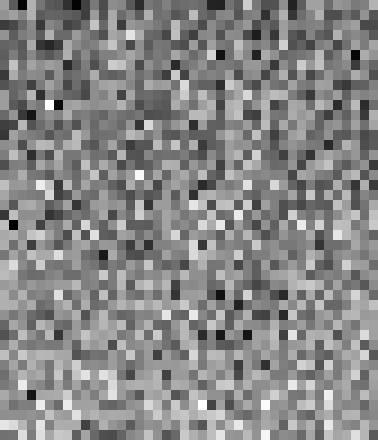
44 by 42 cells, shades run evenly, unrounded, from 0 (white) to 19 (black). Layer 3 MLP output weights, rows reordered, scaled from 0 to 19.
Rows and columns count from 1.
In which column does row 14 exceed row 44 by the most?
30
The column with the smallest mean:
22
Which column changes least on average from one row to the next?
11
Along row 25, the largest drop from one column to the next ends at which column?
24
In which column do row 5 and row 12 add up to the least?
27
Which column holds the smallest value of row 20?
6
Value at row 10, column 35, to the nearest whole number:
15
